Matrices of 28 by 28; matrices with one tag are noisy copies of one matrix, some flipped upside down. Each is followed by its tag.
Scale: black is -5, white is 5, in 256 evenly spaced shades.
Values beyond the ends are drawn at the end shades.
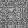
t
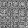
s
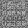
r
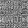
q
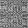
q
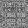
r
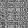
t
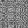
t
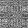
q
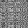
t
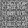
r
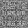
r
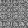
s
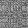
q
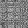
t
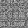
s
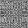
q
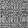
q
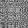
t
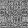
q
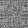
q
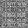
r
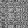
t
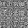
s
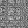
t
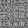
s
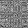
q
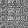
t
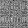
q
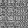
t
